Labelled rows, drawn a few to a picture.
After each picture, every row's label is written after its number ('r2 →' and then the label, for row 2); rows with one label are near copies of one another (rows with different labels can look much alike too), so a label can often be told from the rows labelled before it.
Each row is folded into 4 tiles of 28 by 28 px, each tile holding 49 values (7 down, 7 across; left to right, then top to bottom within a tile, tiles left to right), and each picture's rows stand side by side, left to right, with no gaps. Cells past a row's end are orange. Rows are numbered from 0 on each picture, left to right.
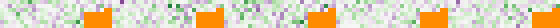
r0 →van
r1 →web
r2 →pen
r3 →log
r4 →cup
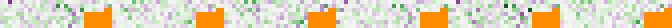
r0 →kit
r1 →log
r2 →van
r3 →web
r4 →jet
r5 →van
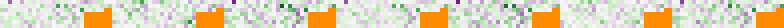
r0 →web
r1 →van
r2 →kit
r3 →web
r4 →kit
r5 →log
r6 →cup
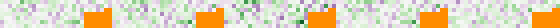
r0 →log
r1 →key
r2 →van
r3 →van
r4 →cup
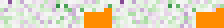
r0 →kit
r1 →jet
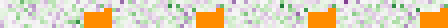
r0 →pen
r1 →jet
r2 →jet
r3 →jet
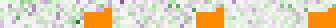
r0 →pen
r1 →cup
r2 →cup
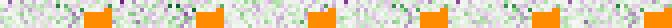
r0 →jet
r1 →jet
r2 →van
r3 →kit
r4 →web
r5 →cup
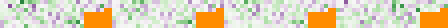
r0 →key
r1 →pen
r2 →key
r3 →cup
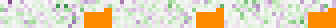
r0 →web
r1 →cup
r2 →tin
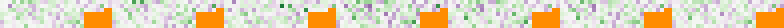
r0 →key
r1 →van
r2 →jet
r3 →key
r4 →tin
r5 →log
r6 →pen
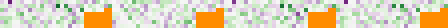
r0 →kit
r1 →log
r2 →jet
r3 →kit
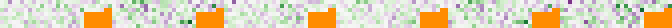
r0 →cup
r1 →key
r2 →web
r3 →log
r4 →key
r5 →cup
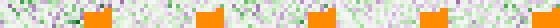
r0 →van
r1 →jet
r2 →pen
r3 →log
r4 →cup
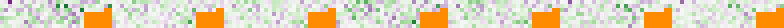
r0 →cup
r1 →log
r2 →key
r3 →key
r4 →key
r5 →web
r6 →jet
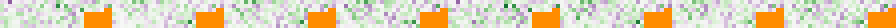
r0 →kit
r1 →van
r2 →van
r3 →key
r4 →cup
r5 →pen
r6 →pen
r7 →pen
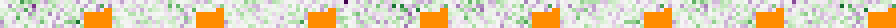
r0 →pen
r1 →cup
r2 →van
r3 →kit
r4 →tin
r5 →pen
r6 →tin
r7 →jet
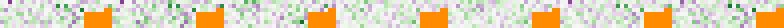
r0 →web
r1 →cup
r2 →van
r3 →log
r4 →tin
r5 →jet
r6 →jet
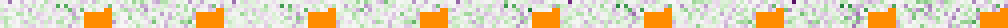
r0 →kit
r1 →tin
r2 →web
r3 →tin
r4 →jet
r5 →kit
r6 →pen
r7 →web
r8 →pen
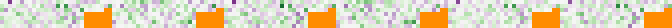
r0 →web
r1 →tin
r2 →jet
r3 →key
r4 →web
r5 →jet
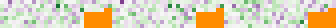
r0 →cup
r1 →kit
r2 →key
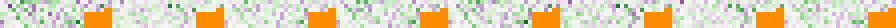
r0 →key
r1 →jet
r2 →log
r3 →log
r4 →van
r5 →kit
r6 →kit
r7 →key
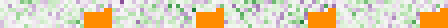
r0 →pen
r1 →cup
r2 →van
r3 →van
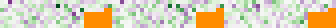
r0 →jet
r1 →kit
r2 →tin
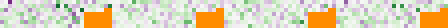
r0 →jet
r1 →log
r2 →pen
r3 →cup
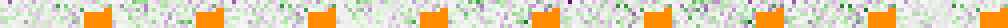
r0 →cup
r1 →key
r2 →cup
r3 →van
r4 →van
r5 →kit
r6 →pen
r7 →cup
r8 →jet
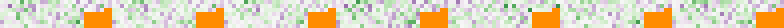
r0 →tin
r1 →key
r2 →log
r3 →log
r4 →cup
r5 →pen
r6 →key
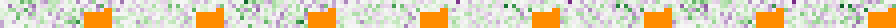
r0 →pen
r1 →cup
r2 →log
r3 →jet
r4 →kit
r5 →kit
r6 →key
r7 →web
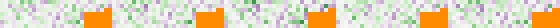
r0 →van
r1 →log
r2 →van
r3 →pen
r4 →key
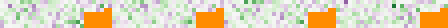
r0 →pen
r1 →tin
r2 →log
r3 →web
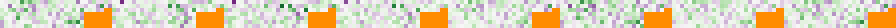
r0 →pen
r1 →web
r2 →kit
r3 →jet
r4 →tin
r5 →key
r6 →key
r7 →pen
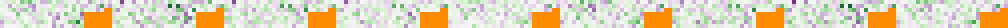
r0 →van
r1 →web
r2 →kit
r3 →jet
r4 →pen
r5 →tin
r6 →cup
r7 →web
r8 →van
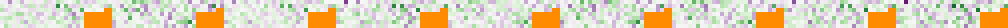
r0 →jet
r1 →pen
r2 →web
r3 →web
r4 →pen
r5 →tin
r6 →key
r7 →cup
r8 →kit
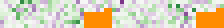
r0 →log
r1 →web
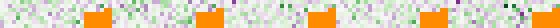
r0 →pen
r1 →tin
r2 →jet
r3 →log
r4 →jet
